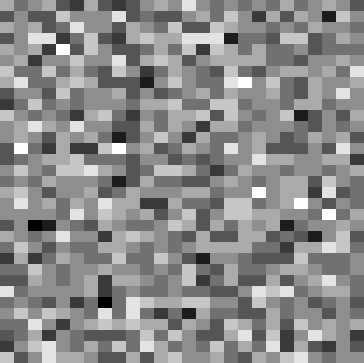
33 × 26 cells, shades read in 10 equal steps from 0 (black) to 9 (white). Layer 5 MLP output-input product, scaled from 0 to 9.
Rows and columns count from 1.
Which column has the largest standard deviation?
9
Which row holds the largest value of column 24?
20
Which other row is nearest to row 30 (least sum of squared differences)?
25
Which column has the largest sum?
17
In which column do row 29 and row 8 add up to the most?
2
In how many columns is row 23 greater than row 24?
15
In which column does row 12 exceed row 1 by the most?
6
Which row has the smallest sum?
24
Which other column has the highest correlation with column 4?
21
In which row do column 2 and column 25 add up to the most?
14
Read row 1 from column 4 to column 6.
6 3 2
